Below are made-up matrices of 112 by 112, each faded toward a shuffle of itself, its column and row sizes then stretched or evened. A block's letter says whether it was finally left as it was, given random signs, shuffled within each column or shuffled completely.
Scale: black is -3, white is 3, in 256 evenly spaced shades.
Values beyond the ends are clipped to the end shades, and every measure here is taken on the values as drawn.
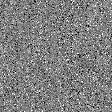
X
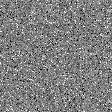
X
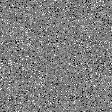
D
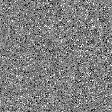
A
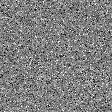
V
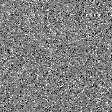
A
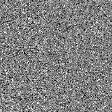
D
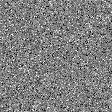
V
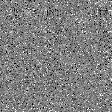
A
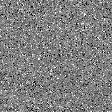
A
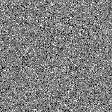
A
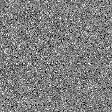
D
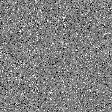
D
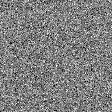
X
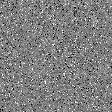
X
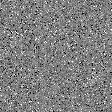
X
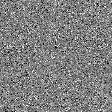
D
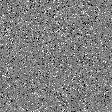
X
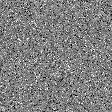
V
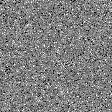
V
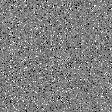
A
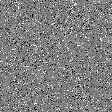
X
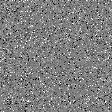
D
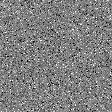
X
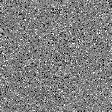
A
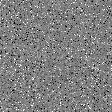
X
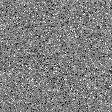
V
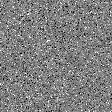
V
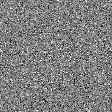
D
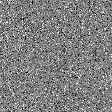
D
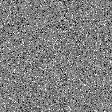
X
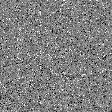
X
